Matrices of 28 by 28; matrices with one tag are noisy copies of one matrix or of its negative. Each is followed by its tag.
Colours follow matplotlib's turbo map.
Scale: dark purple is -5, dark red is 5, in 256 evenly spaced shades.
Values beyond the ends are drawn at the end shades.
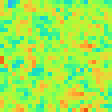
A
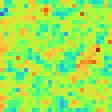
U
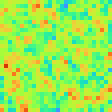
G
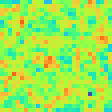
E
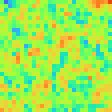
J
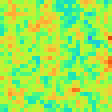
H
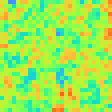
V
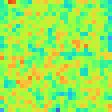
V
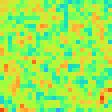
G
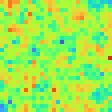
J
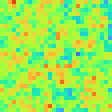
V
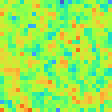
G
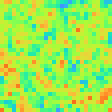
G
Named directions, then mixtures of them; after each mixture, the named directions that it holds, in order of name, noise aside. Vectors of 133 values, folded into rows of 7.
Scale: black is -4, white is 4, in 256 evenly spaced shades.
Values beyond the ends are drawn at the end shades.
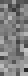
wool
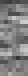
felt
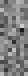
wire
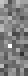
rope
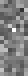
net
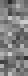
felt, rope, wire.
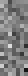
rope, wool.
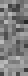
felt, wool.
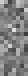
net, rope.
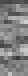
felt.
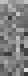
felt, wire, wool.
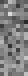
felt, rope, wool.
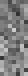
net, wool.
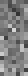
net, wool.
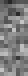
felt, net, wool.
